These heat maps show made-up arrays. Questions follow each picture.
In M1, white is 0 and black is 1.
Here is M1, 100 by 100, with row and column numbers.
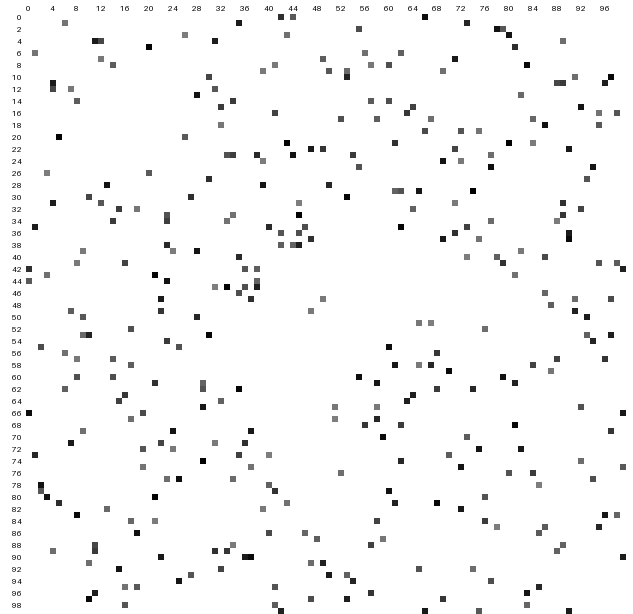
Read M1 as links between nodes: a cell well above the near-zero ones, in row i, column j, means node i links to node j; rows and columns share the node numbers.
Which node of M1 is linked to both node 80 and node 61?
node 21
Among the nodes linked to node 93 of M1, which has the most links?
node 53
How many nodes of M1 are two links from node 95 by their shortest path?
7
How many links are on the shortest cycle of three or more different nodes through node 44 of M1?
3
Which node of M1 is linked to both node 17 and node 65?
node 58
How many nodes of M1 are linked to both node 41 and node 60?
2
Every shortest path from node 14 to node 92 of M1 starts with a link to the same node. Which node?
node 8
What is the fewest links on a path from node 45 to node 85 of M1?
7
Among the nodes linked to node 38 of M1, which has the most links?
node 23
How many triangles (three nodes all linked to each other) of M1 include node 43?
0
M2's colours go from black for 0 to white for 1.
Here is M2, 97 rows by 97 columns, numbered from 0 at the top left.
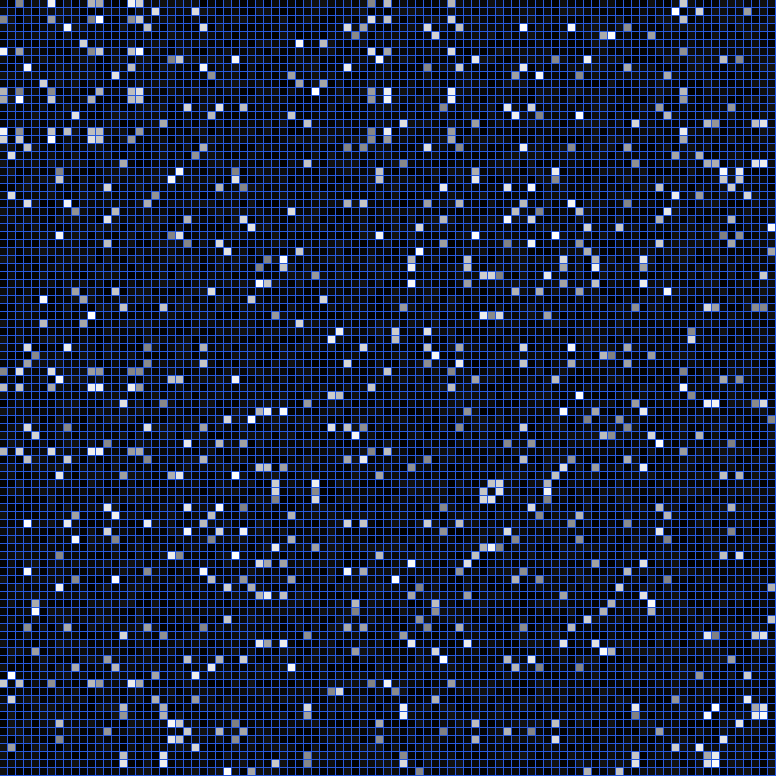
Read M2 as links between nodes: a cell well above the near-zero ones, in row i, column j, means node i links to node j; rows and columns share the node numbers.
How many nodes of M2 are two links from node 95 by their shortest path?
7
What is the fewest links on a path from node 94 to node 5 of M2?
7
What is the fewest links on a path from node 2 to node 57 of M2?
3
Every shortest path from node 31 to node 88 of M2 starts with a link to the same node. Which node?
node 73
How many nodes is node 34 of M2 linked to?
6
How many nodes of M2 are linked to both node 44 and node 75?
4
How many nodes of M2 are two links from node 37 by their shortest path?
4
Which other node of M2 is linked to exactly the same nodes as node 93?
node 19
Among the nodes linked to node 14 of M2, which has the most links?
node 72
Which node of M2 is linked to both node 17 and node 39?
node 11
